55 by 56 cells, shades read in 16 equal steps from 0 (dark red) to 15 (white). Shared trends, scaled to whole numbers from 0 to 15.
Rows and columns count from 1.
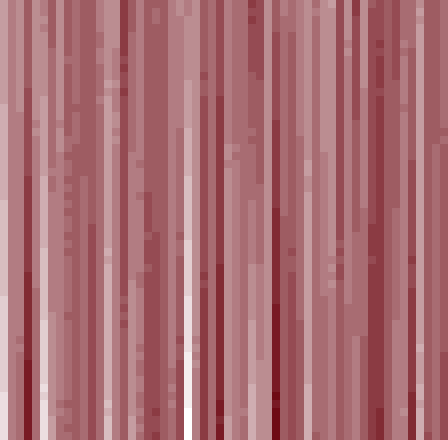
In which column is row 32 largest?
24
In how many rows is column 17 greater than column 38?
36
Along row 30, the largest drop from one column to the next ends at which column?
35
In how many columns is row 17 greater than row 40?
20
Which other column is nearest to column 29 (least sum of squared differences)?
34
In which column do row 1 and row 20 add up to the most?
1
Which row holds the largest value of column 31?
52
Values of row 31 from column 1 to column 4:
11 7 7 3
